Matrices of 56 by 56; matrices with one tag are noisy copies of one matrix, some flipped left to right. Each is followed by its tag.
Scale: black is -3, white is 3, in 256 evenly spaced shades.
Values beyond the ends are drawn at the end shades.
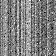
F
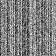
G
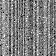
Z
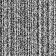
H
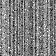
Z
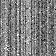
F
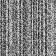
Z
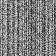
H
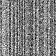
Z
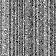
Z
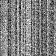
F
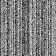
G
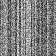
F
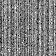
H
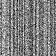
Z
